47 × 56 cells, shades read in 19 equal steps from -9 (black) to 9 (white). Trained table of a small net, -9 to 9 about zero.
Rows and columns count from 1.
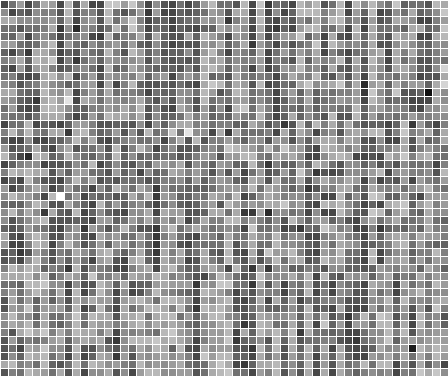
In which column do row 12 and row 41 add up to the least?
54
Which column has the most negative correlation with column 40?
13
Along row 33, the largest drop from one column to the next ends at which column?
48
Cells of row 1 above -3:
39
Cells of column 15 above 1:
14
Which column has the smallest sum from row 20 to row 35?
20
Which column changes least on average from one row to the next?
21
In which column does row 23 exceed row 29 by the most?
38
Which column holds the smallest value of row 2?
19
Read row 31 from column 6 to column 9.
3 -4 0 4
